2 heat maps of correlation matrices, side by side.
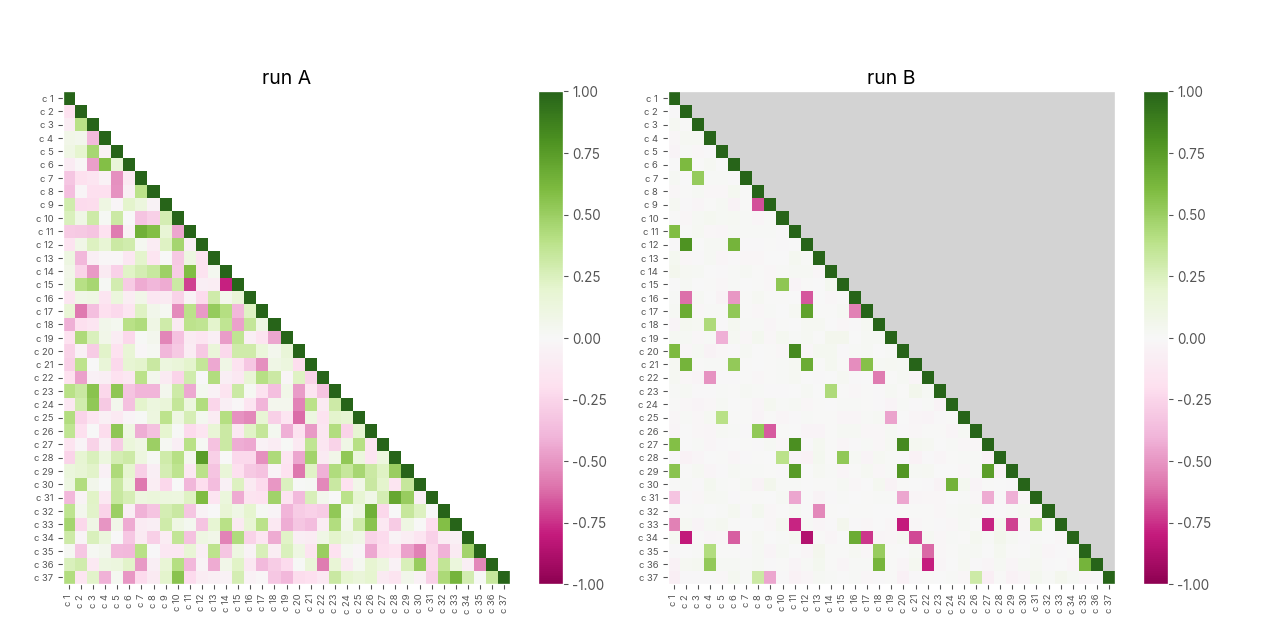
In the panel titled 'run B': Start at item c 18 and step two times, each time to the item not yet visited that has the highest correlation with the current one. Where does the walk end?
c 35
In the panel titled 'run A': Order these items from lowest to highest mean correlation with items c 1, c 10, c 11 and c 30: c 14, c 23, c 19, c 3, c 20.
c 20, c 19, c 3, c 14, c 23
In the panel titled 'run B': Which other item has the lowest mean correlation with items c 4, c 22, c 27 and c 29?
c 33
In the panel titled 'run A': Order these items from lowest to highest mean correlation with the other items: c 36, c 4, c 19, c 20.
c 20, c 19, c 4, c 36
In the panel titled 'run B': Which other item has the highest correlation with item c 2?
c 12
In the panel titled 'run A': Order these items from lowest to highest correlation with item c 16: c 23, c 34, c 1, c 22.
c 34, c 1, c 23, c 22
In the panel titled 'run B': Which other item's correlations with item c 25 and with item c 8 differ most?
c 9
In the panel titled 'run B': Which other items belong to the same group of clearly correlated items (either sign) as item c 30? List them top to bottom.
c 24
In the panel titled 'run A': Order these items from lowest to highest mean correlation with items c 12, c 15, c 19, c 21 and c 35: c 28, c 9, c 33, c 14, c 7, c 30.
c 14, c 33, c 9, c 30, c 7, c 28
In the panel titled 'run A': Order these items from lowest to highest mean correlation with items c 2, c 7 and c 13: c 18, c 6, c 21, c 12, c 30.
c 30, c 6, c 12, c 21, c 18
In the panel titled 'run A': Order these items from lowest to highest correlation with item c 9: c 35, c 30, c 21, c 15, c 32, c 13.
c 15, c 30, c 35, c 13, c 21, c 32
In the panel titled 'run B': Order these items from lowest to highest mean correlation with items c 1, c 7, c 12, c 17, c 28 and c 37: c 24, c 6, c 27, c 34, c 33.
c 34, c 33, c 24, c 27, c 6
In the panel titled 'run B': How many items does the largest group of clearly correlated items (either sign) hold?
7
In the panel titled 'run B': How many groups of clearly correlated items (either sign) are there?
10
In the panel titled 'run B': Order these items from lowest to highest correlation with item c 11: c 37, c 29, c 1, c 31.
c 31, c 37, c 1, c 29
